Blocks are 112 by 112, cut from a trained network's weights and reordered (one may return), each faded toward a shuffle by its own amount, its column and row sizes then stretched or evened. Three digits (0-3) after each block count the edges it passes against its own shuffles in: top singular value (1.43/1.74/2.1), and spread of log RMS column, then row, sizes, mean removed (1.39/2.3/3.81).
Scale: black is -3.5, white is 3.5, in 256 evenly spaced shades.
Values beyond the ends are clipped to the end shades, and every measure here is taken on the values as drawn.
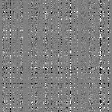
2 3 2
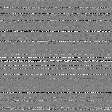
3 0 3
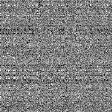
3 2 1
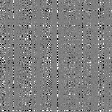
3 3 2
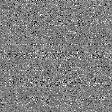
1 1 2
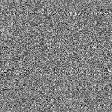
2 0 2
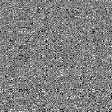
3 1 2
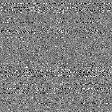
0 1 3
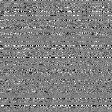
3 0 3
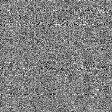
1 0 2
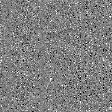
0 2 0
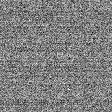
2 0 0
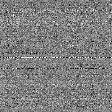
2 1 2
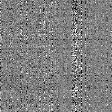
1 3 1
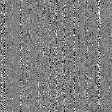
1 3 0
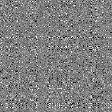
3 2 2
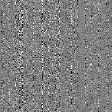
2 3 0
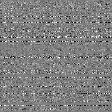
1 1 3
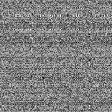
3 1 1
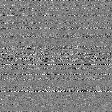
1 0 3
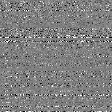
2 1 3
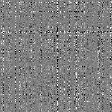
1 3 2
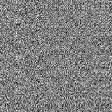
3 1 0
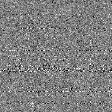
2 1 2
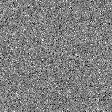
1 0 0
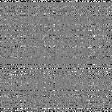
2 2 3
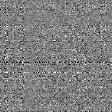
2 2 2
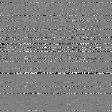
3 1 3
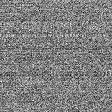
2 0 0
